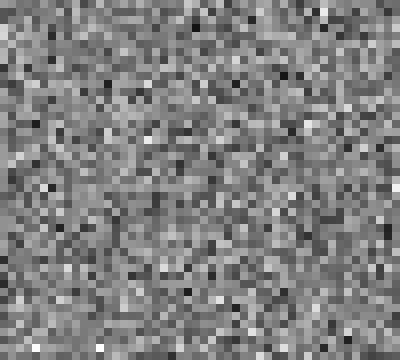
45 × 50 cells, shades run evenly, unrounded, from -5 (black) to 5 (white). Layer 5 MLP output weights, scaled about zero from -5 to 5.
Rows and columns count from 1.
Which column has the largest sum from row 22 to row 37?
35
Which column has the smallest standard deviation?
45
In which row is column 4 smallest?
9
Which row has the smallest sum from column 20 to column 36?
19
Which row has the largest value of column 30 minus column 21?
8
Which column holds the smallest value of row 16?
5
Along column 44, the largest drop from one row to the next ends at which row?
43
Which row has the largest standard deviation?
11
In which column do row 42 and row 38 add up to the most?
28
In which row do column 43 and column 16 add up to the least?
27
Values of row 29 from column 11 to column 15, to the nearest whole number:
-3 -2 1 1 -2
